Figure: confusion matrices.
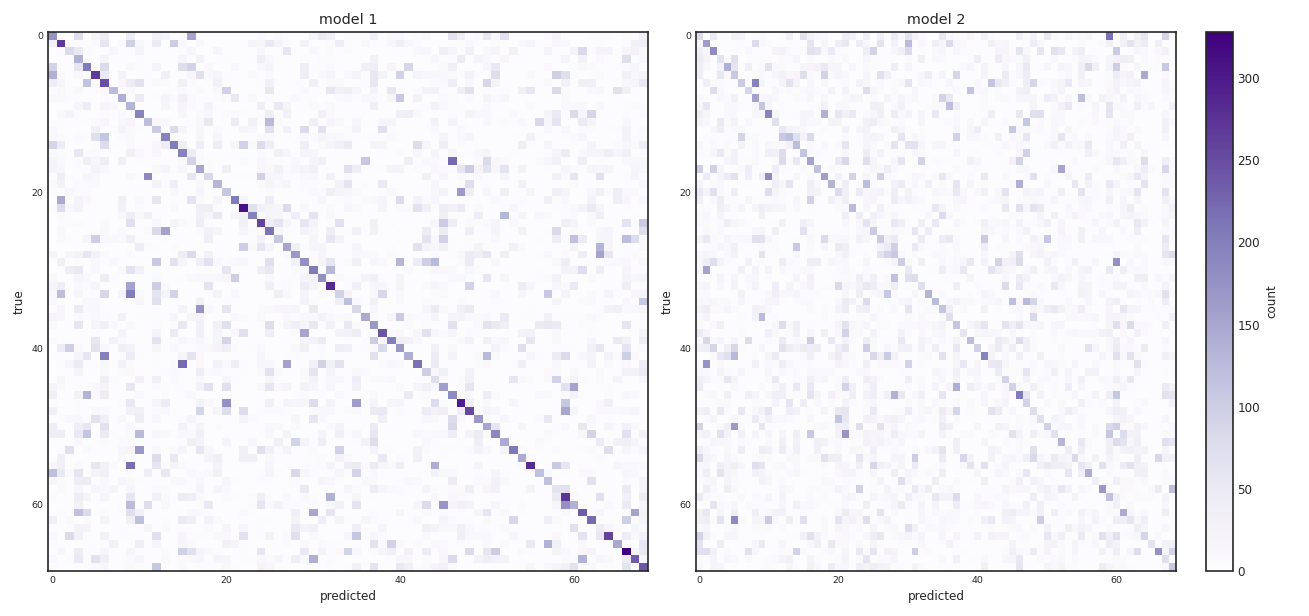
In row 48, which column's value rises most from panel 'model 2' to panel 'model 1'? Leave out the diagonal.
59
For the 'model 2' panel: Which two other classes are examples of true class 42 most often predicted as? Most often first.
1, 30
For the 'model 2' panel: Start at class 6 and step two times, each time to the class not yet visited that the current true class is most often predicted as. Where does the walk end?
55
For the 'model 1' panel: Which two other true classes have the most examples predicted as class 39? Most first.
65, 7
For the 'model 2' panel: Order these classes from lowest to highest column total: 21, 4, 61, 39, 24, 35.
39, 4, 61, 35, 24, 21
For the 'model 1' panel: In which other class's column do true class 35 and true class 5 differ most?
0
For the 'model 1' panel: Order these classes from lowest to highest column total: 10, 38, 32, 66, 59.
38, 10, 32, 59, 66
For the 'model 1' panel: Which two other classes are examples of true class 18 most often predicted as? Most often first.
11, 24
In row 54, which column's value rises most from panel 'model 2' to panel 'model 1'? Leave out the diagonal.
12
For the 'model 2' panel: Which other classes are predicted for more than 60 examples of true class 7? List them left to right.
2, 24, 39
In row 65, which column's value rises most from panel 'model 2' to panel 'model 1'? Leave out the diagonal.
57
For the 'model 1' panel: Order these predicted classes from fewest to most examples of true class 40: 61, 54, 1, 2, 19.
61, 19, 1, 54, 2
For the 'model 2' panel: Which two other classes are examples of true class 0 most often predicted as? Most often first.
59, 67
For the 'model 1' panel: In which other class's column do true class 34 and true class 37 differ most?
68
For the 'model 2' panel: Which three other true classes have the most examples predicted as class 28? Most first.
46, 31, 27
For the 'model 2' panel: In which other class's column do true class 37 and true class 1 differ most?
30
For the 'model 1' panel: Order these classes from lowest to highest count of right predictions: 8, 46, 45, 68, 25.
8, 45, 46, 25, 68
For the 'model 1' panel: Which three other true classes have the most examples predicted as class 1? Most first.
21, 33, 22
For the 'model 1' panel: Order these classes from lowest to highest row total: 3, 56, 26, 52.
3, 52, 56, 26
